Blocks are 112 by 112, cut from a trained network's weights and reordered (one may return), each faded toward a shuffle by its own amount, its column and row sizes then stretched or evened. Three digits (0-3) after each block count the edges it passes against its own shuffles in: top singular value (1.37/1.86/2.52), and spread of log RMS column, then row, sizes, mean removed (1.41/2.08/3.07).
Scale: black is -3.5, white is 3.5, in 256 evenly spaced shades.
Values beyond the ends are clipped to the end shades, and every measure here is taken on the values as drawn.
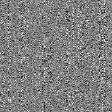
0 3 1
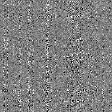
0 3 2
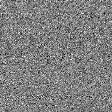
0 0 2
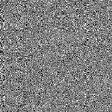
2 2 1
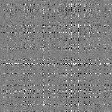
3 3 3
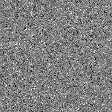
0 1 0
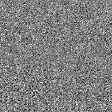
1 1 2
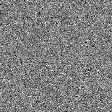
0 0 1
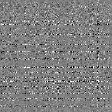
2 2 3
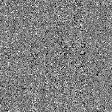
1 2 1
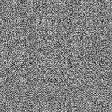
2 0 1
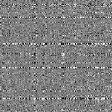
3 2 3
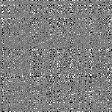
0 3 3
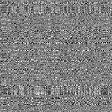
3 0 3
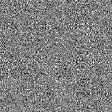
2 1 2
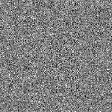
2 2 0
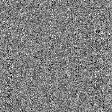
0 2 0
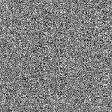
2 1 1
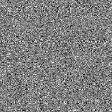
2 1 2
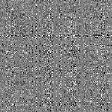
2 3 2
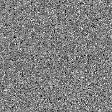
0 1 1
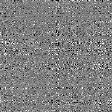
0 3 3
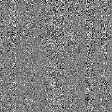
1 3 2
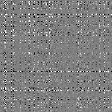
2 3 3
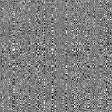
3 3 2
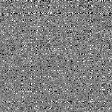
0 2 3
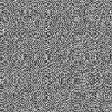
3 2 0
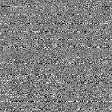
2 0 3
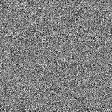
1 0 1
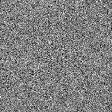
1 1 0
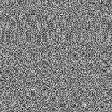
3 0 1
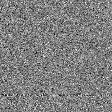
1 0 1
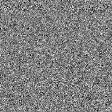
1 1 2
